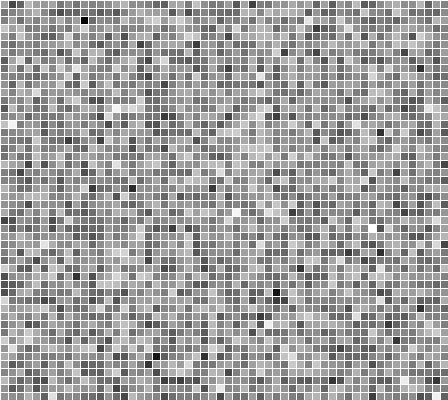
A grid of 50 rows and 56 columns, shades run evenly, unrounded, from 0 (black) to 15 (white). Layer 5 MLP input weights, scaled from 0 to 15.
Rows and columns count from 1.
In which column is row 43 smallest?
50
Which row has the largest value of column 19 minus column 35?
37
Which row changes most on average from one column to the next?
9
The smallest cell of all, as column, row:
11, 3
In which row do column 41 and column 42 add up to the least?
48
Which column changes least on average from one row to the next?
7
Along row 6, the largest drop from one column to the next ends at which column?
18
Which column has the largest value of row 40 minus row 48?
39
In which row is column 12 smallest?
24
